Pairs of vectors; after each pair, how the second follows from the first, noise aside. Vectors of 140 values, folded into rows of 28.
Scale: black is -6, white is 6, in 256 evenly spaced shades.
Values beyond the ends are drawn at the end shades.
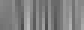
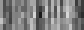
wrapped around, negated, scaled up.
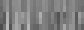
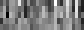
reversed, scaled up.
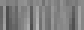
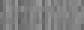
wrapped around, shrunk.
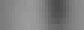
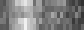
wrapped around, negated, scaled up.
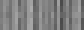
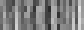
wrapped around, negated, scaled up.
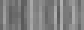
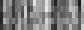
wrapped around, negated, scaled up.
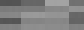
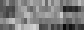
reversed, scaled up.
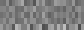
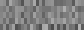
negated.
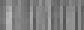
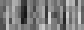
wrapped around, negated, scaled up.
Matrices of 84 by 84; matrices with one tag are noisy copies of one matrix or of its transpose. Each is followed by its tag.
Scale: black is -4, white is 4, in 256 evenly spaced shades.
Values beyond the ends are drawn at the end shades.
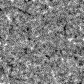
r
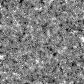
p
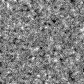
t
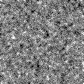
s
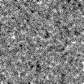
s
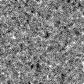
s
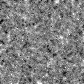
p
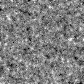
r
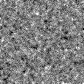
s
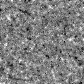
r
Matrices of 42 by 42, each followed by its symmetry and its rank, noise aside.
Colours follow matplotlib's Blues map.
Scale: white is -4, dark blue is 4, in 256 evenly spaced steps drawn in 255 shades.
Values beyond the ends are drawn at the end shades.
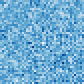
symmetric, rank seven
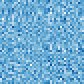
no symmetry, rank seven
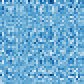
no symmetry, rank five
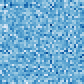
antisymmetric, rank six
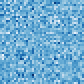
antisymmetric, rank six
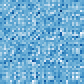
symmetric, rank five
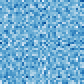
antisymmetric, rank six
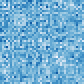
symmetric, rank six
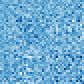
symmetric, rank five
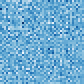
no symmetry, rank six
